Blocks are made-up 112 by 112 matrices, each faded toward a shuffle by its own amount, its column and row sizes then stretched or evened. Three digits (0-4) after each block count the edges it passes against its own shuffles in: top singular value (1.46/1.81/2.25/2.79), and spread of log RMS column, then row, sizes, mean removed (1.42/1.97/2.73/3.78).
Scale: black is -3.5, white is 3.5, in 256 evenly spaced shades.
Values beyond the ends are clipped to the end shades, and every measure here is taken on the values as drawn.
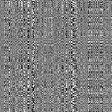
4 4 2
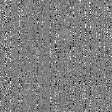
0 4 1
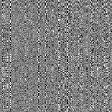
4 4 1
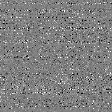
1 1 3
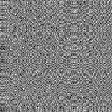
4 0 0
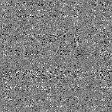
1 3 3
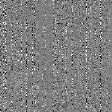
1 4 1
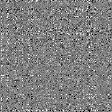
1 3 3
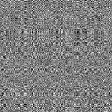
4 2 3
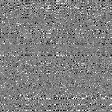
3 0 3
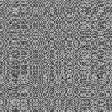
4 0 0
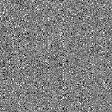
3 2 1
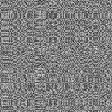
4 0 1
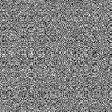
4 1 2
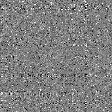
2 1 2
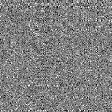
3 1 2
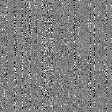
2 4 1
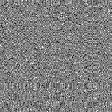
4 0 0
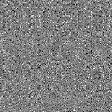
3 1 1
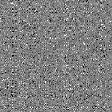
3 2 1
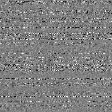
0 0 4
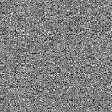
3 1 2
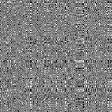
4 3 2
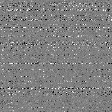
2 1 4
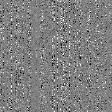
0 4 0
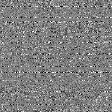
1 1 4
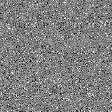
2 0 2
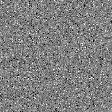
1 1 0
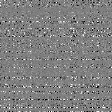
2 2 4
